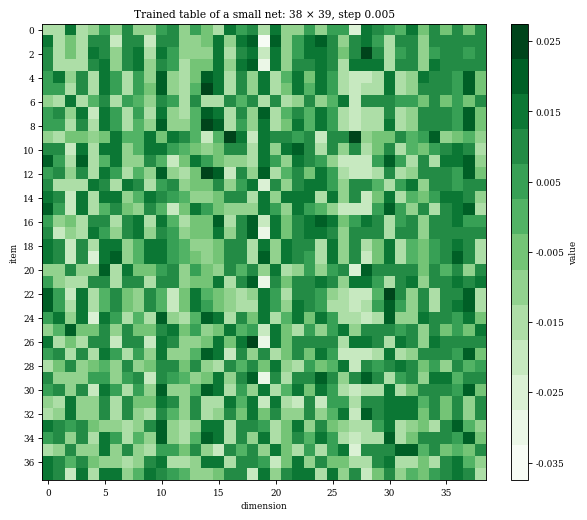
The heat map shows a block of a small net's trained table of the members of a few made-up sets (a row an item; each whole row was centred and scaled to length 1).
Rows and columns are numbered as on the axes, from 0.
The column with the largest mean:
10
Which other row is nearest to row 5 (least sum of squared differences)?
8
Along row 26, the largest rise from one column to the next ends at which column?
20
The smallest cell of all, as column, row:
19, 1
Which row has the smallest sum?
36
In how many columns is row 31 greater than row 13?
14
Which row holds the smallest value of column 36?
9
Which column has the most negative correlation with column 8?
30
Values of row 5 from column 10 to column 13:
0.02 -0.01 -0.015 0
